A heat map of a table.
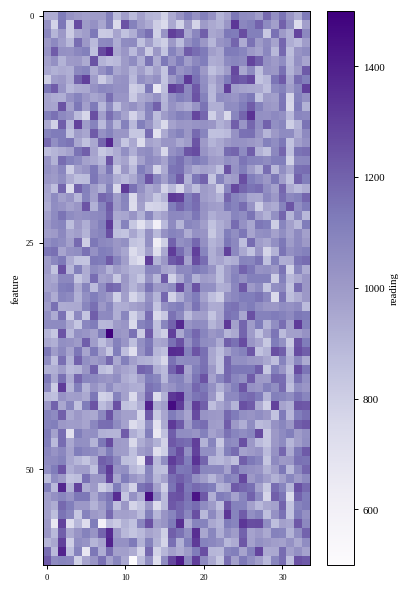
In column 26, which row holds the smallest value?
26
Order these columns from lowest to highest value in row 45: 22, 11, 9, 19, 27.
11, 27, 22, 9, 19
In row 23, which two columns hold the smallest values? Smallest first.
14, 12
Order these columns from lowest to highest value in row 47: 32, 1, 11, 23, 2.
11, 1, 32, 23, 2
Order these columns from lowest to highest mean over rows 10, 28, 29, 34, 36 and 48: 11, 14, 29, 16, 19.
11, 14, 29, 16, 19
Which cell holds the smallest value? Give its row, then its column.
60, 11
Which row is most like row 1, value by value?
19
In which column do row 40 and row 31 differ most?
29
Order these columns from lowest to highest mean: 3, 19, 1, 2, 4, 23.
3, 1, 4, 23, 2, 19
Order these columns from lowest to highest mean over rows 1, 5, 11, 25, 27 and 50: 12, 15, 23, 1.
12, 15, 23, 1
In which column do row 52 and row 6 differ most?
2
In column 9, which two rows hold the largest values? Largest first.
53, 43
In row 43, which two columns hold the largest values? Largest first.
16, 13
